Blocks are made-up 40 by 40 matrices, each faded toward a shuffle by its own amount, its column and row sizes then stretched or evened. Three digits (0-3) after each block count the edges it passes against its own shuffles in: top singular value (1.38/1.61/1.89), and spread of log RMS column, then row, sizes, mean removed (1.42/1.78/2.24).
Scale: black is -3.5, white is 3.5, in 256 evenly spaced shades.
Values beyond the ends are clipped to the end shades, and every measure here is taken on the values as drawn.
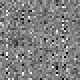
1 3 0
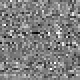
0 0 3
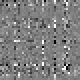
2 3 3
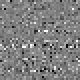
1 0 3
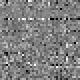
2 2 2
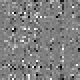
0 3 2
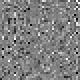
2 2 0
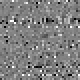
2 0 3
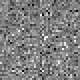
2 1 1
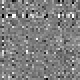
3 2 2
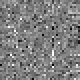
2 1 0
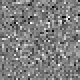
0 1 0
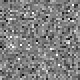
1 0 1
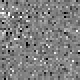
1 1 1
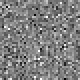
2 1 1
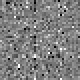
1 1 0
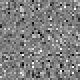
2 2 0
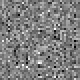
2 2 0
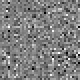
1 3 0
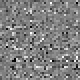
2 2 3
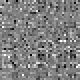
3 0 2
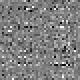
2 2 2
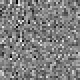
2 1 1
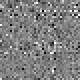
2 2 2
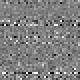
3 0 3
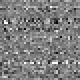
2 1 3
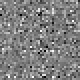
0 2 2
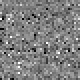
0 1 2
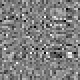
3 0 2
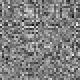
3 1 1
